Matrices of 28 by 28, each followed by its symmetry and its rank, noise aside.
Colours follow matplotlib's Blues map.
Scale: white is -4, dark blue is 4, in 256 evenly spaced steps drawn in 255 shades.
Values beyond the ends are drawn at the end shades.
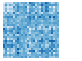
symmetric, rank three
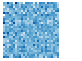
antisymmetric, rank four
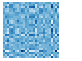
antisymmetric, rank two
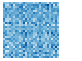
no symmetry, rank four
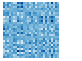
no symmetry, rank three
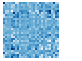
symmetric, rank three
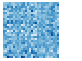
no symmetry, rank four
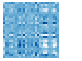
no symmetry, rank two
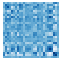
symmetric, rank two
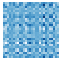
antisymmetric, rank two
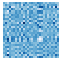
symmetric, rank three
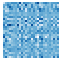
no symmetry, rank three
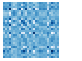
symmetric, rank two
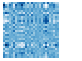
antisymmetric, rank two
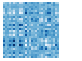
no symmetry, rank two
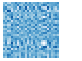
no symmetry, rank three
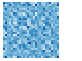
symmetric, rank four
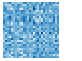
no symmetry, rank four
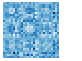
symmetric, rank four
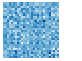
antisymmetric, rank four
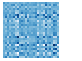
no symmetry, rank two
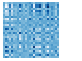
no symmetry, rank two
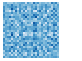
antisymmetric, rank four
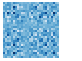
symmetric, rank three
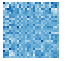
symmetric, rank three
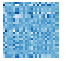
no symmetry, rank three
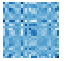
symmetric, rank two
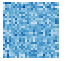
antisymmetric, rank four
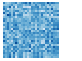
no symmetry, rank four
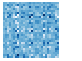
no symmetry, rank three
